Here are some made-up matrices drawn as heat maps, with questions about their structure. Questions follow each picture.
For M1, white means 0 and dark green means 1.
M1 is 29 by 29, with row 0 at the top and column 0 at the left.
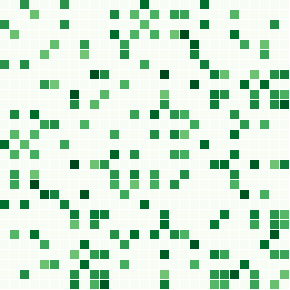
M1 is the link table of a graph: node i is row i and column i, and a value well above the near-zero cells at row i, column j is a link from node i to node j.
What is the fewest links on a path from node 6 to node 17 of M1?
4
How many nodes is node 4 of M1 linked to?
6
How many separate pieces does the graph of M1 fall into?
2
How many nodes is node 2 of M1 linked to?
5
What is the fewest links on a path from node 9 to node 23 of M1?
2
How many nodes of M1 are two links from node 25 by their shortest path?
2
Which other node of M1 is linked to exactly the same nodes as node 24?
node 5
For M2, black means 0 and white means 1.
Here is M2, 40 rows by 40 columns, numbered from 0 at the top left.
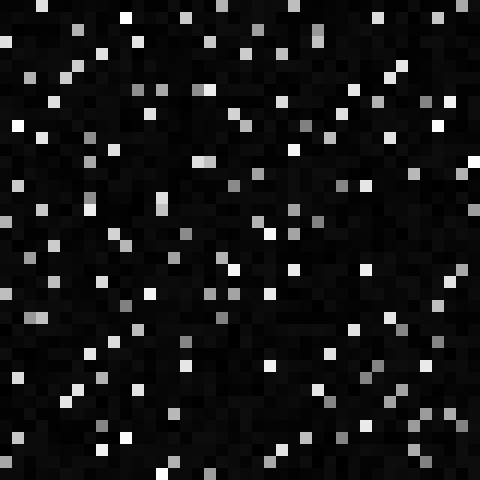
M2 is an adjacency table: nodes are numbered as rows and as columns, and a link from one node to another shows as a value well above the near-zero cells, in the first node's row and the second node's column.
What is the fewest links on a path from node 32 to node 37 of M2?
6
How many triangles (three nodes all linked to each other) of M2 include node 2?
0
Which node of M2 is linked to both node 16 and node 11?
node 7
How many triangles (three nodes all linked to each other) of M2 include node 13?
3
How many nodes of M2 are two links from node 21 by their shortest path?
5
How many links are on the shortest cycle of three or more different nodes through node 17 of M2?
3
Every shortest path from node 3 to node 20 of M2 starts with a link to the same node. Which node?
node 0
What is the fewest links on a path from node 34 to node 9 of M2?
5
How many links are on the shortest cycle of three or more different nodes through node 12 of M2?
4
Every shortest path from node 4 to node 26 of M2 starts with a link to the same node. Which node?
node 8
